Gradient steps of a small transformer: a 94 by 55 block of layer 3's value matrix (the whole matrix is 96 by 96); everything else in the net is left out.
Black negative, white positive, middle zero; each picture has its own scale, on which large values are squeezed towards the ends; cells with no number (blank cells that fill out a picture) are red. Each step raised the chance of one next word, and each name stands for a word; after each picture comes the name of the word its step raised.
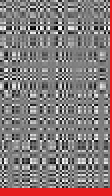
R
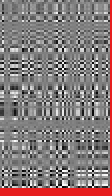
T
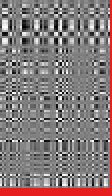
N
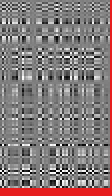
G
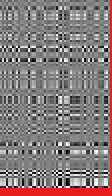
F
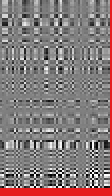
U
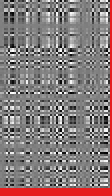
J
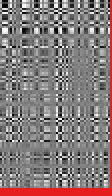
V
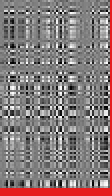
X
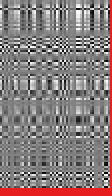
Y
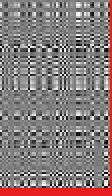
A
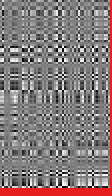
F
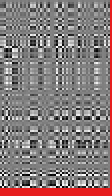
A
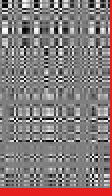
V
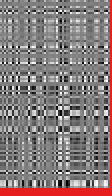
X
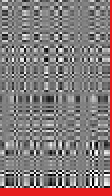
F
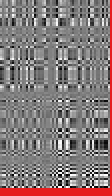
U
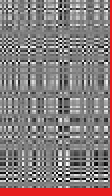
Y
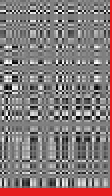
X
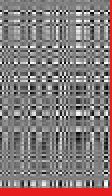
X
